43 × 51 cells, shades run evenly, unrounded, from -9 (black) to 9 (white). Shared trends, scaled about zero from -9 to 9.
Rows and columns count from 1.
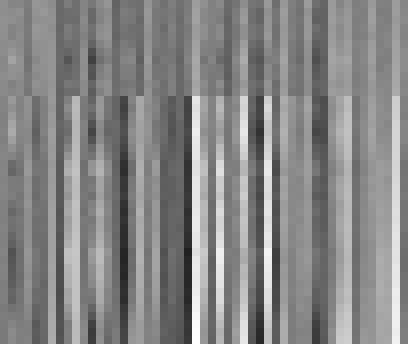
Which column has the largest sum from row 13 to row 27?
25
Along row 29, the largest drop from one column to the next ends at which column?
35
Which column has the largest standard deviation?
28
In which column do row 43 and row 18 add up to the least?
33
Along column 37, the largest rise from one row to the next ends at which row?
13
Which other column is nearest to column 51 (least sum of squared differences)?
3
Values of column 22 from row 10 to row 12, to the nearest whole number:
0 0 0
